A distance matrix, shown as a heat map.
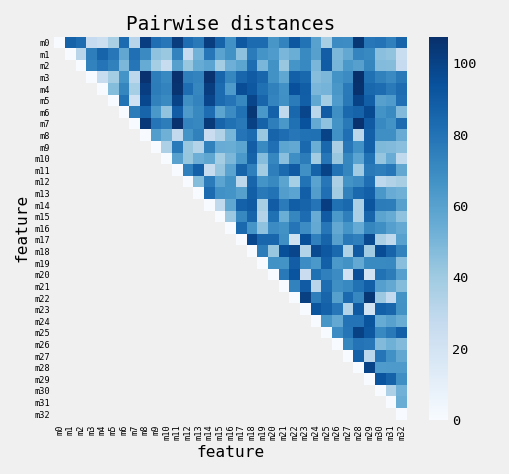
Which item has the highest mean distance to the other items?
m18
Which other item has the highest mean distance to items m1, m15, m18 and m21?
m25
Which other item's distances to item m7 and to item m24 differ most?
m6
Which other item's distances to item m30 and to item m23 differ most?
m29
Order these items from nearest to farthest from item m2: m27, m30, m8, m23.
m30, m8, m27, m23
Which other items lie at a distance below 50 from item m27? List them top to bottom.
m18, m20, m23, m29
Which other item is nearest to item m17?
m22
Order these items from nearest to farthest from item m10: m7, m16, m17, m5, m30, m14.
m30, m16, m14, m17, m5, m7
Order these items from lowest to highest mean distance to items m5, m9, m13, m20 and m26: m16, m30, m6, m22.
m30, m16, m22, m6
